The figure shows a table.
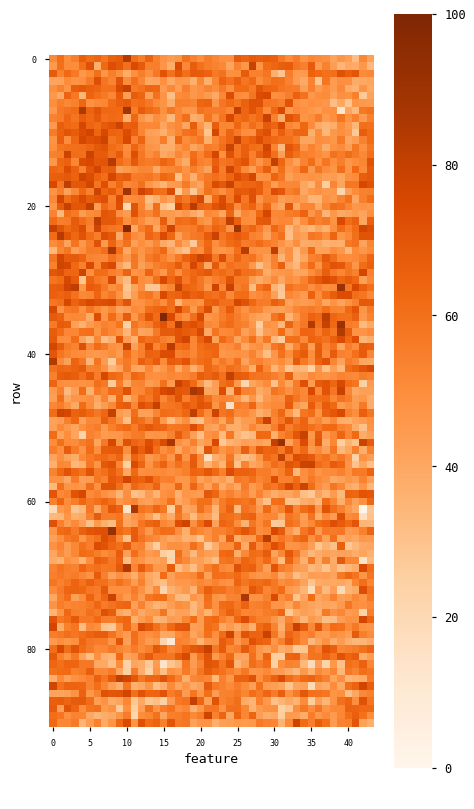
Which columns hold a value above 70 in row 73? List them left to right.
8, 26, 30
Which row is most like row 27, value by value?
80
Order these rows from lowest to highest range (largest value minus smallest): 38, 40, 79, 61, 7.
40, 38, 79, 7, 61
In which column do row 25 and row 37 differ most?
39
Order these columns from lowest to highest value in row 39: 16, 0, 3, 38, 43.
3, 38, 43, 0, 16
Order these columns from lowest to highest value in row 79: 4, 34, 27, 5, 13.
13, 34, 5, 4, 27
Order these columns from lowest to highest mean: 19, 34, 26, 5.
34, 19, 26, 5
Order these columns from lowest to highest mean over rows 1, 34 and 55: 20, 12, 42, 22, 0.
42, 22, 0, 20, 12
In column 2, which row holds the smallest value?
45
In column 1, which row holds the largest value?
24
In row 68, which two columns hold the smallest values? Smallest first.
42, 16
